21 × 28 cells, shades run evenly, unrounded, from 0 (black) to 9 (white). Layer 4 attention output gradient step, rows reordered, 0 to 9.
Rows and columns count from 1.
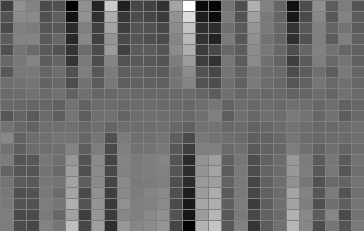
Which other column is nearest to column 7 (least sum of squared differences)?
2
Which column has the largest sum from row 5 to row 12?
15
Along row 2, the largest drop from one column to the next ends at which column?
16
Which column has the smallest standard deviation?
22
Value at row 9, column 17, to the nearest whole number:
3
